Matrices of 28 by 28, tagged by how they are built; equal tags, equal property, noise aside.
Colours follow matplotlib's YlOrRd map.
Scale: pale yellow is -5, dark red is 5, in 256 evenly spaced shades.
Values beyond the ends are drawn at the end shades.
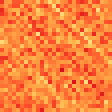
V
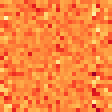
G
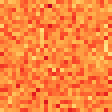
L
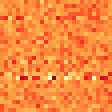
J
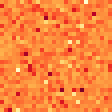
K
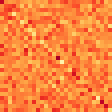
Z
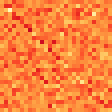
Z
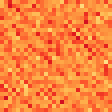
V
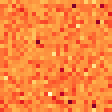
K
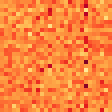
G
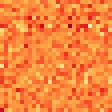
J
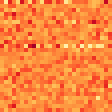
J
